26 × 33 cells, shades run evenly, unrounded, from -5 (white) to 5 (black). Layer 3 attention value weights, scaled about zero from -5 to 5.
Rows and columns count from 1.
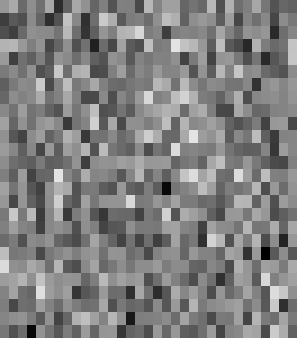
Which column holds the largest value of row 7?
29
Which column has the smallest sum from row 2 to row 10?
20
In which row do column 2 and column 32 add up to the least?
23
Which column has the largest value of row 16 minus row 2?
8
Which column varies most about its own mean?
31
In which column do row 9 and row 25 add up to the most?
15
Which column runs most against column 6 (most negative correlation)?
18
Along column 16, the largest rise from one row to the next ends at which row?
4
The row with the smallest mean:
14
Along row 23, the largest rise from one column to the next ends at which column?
9
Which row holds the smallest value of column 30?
22
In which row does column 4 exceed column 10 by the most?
26
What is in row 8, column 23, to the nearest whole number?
0
